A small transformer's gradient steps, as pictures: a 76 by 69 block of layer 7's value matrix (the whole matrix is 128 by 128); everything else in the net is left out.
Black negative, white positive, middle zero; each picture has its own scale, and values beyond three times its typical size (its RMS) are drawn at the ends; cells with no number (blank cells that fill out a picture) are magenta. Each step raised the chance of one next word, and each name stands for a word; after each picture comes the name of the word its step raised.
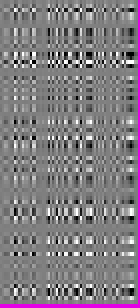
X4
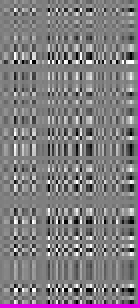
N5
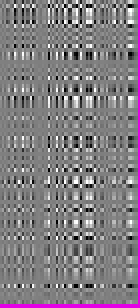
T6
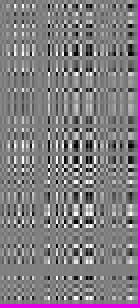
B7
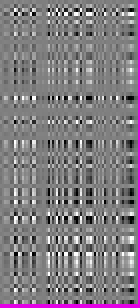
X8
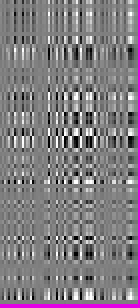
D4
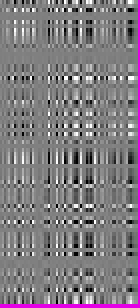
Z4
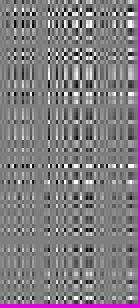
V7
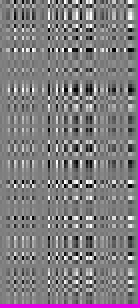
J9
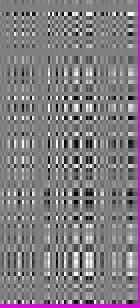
X8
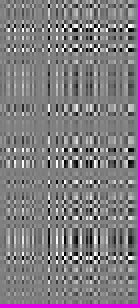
J9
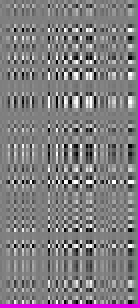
N5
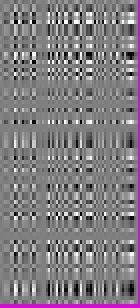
T6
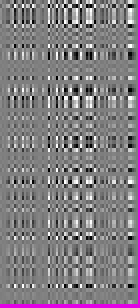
T6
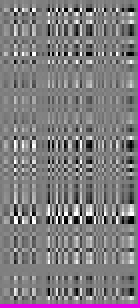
B7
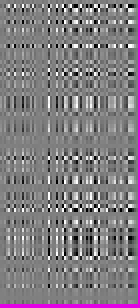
T6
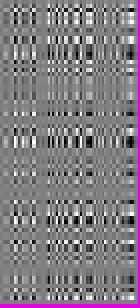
D4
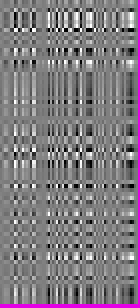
J9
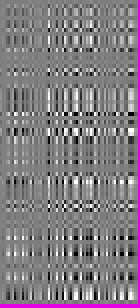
D4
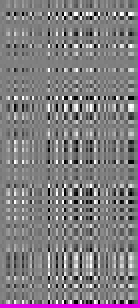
X8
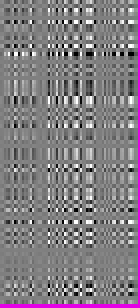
T6
